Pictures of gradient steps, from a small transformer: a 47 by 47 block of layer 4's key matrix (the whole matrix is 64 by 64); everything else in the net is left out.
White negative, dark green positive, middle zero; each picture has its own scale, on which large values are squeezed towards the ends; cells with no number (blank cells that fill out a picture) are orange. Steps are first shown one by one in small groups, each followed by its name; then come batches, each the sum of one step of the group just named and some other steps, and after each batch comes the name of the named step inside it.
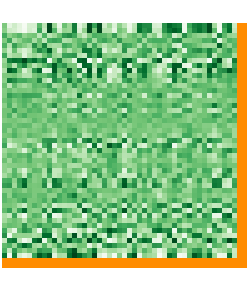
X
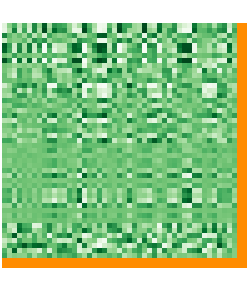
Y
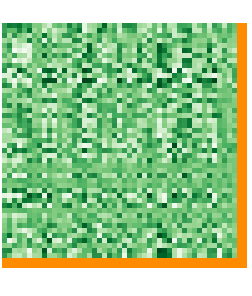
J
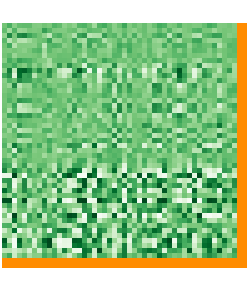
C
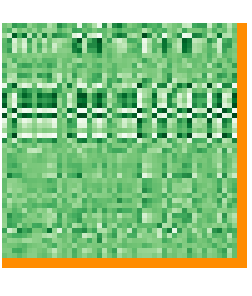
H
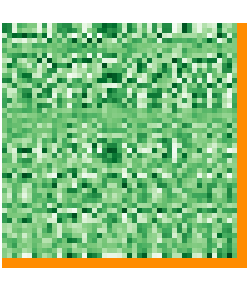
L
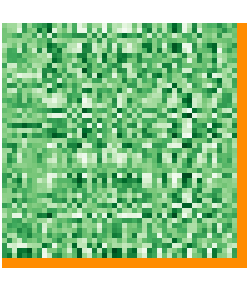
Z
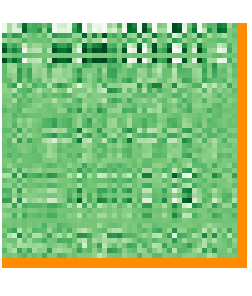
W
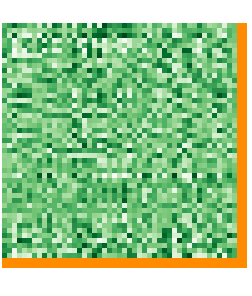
J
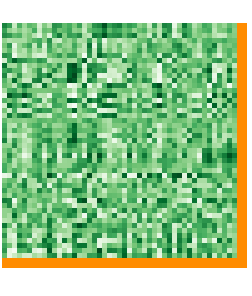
C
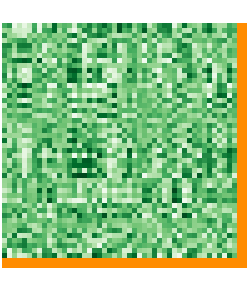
Y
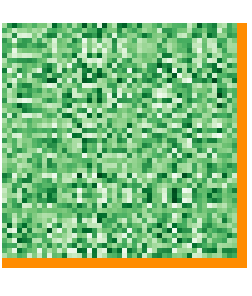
J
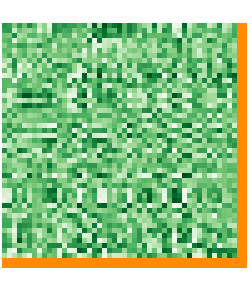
L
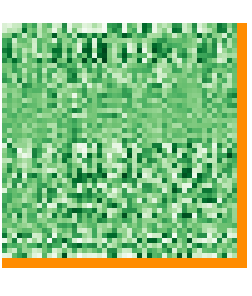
W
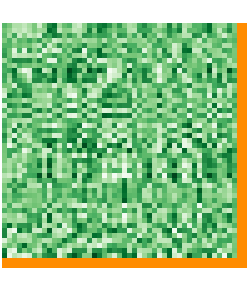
X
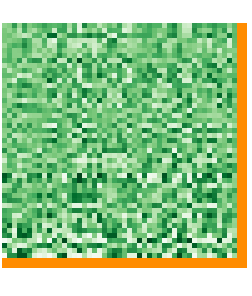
Z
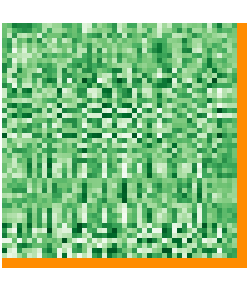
J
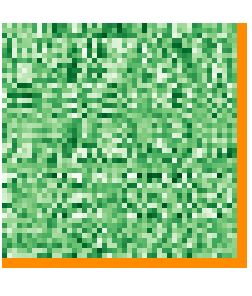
Y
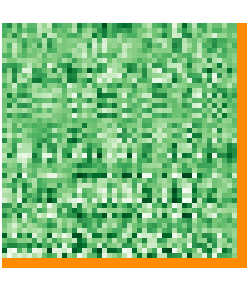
J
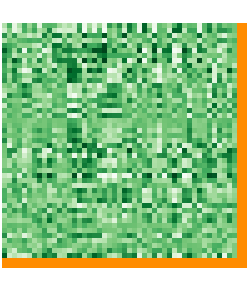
W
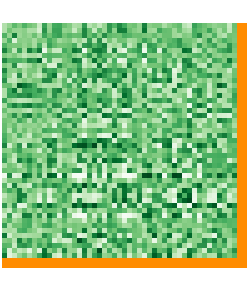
Y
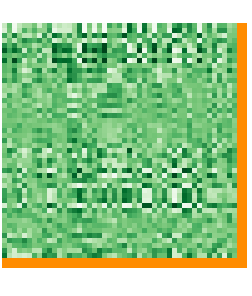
W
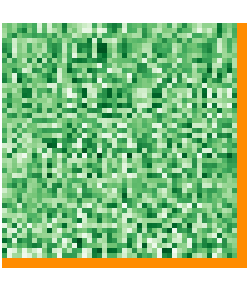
L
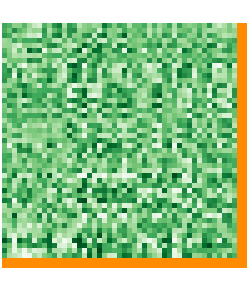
C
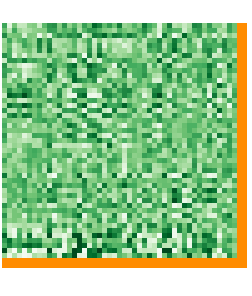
X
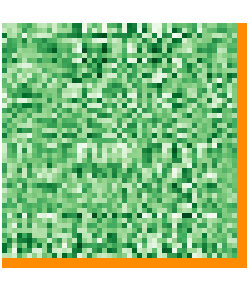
W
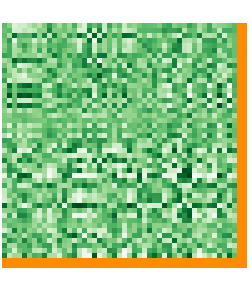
Z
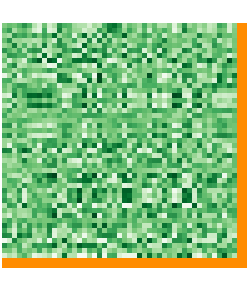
L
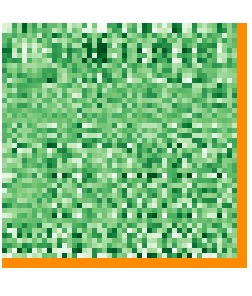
W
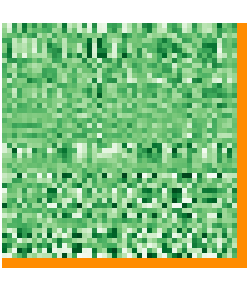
Z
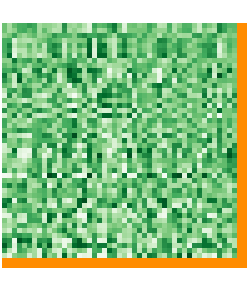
C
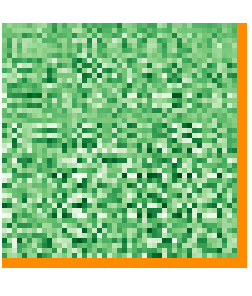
C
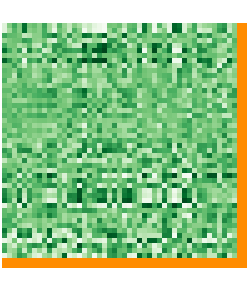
W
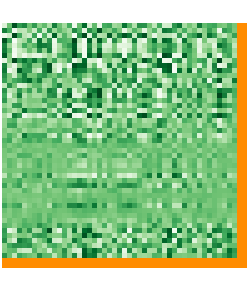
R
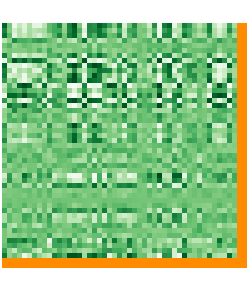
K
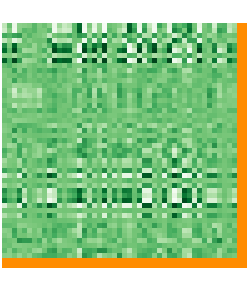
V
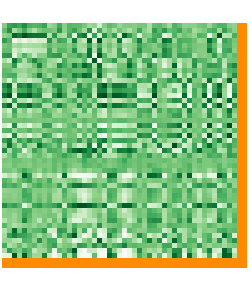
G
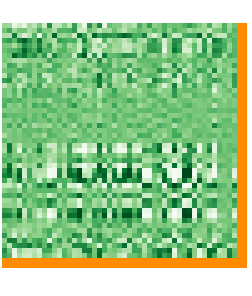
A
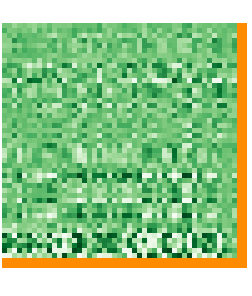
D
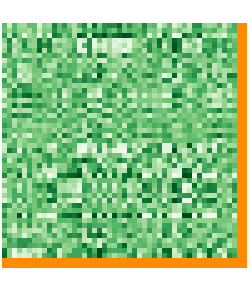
A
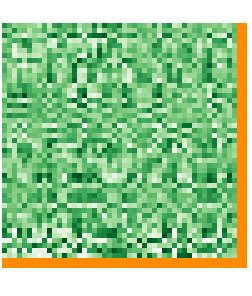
K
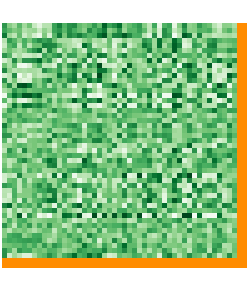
K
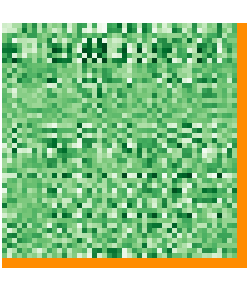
V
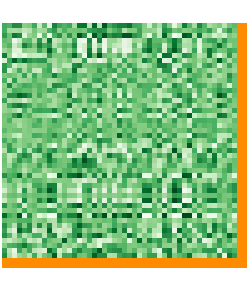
R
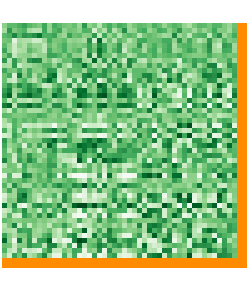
G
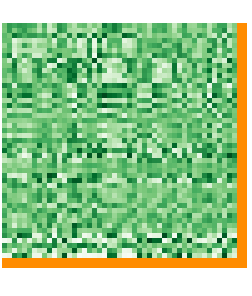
G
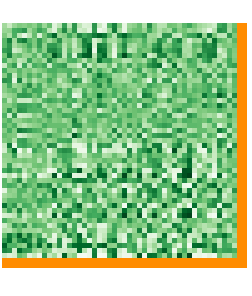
A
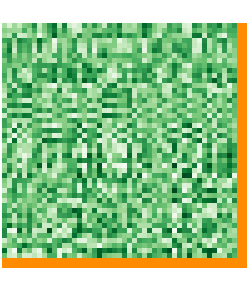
A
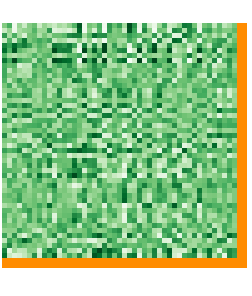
V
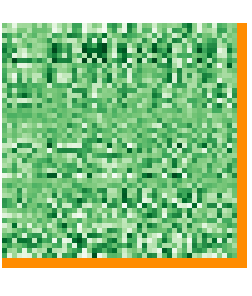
V
